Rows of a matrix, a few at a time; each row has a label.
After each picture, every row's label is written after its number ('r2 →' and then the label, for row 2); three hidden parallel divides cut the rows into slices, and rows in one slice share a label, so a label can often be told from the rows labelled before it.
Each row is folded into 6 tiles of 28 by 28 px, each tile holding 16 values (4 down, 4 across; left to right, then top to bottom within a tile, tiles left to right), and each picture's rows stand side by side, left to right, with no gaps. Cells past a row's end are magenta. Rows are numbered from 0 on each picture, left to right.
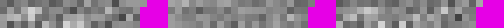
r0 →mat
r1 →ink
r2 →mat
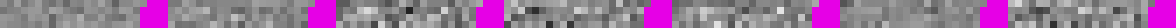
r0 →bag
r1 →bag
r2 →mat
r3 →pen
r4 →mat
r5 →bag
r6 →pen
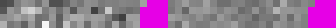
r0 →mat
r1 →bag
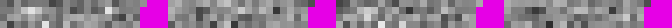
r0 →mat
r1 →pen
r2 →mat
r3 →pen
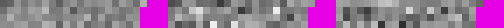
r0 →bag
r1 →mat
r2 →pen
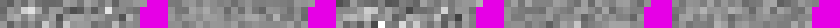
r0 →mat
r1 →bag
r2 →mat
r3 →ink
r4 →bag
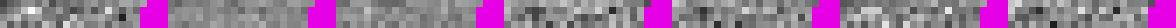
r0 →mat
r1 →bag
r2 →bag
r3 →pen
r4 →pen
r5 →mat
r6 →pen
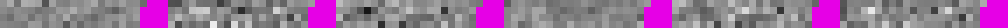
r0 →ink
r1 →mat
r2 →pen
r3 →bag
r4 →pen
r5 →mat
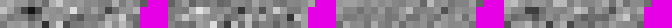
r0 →pen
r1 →mat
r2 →ink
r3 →pen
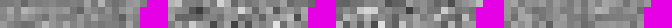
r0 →bag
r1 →pen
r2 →mat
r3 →ink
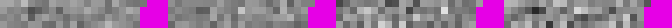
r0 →ink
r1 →ink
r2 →mat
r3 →pen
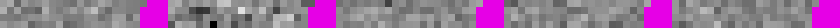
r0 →ink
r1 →pen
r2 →bag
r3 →bag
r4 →bag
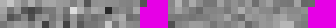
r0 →pen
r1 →ink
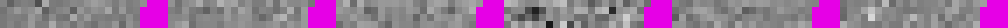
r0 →bag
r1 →ink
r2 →ink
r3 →pen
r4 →bag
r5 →bag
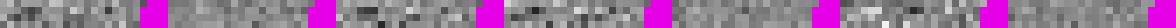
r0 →pen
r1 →bag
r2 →pen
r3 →pen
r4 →bag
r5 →mat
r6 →ink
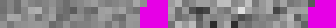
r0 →bag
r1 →pen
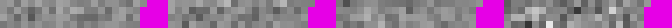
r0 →ink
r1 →ink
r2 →bag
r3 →mat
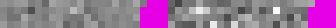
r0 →ink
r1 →mat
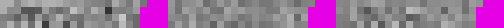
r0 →pen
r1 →ink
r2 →ink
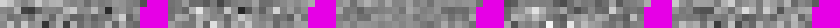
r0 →pen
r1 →mat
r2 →ink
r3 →mat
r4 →pen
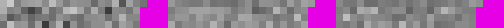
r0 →pen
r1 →bag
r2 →bag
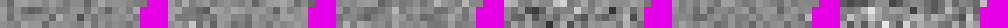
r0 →ink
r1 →ink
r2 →ink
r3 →pen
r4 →ink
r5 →mat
